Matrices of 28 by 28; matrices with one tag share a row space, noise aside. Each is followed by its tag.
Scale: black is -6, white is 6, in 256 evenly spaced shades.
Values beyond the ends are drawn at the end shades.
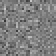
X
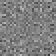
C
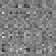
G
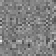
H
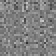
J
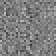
X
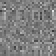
C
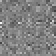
H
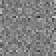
H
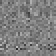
X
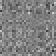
H
